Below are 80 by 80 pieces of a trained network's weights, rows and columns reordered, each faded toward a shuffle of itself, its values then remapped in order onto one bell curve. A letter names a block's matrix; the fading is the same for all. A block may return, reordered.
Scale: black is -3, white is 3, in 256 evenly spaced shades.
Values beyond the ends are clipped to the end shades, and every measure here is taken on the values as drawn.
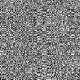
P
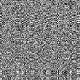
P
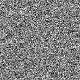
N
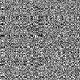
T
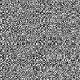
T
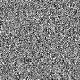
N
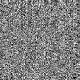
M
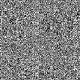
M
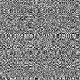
P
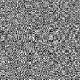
T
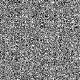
M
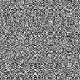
T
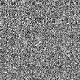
M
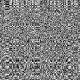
P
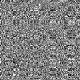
T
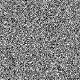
N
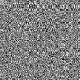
T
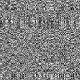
P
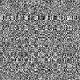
P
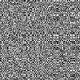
P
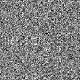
M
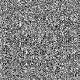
M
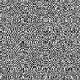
T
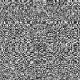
P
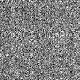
M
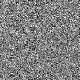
N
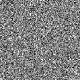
N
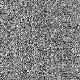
M
